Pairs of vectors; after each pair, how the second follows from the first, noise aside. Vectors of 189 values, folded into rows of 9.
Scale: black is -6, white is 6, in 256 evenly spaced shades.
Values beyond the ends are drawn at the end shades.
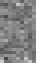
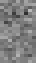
wrapped around, negated.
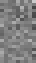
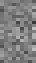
wrapped around, negated.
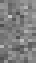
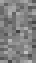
wrapped around, negated.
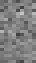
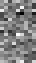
negated, scaled up.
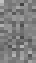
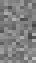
shuffled.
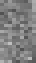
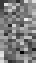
reversed, scaled up.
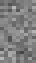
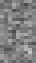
shuffled.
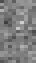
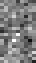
reversed, scaled up.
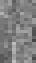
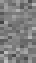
shuffled.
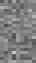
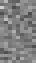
shuffled.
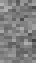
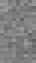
shrunk.
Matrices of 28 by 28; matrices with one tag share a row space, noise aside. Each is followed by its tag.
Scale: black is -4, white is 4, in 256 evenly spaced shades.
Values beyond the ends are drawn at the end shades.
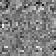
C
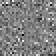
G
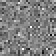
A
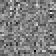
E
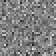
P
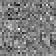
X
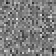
G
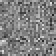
A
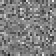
A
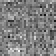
X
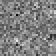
E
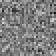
C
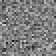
P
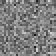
E
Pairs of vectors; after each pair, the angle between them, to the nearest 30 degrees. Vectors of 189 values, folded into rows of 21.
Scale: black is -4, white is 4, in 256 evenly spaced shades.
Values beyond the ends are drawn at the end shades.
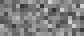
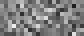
120 degrees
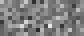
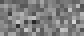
120 degrees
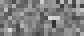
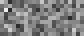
60 degrees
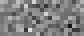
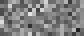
90 degrees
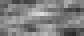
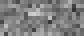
60 degrees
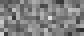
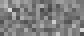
120 degrees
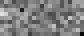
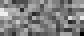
30 degrees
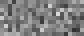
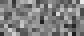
60 degrees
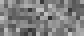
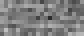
30 degrees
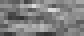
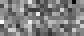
90 degrees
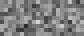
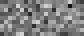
60 degrees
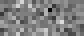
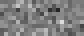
30 degrees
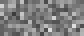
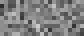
150 degrees
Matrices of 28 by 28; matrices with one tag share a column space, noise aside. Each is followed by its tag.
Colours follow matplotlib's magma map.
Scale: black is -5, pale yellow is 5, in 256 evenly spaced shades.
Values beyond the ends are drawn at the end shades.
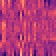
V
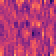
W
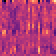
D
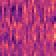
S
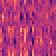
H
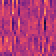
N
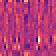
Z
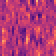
H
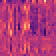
D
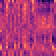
Z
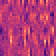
H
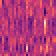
N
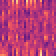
V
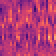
S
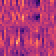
H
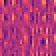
H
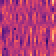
H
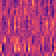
N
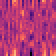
V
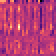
D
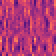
N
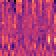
Z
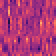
N
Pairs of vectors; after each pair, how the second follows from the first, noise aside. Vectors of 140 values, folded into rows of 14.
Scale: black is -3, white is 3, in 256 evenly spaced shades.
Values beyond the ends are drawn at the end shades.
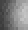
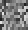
sign-scrambled.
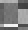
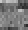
partly zeroed.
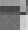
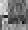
reversed.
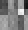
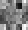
wrapped around, negated.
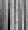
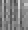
reversed, negated, shrunk.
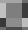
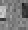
partly zeroed.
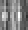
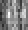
reversed.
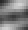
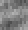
reversed, negated, shrunk.
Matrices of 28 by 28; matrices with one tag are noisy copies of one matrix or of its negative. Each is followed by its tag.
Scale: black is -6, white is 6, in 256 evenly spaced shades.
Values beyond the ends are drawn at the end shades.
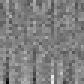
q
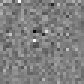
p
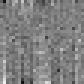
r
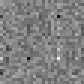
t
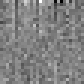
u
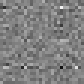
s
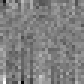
r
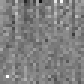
u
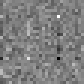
t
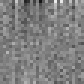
u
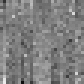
r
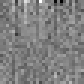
u
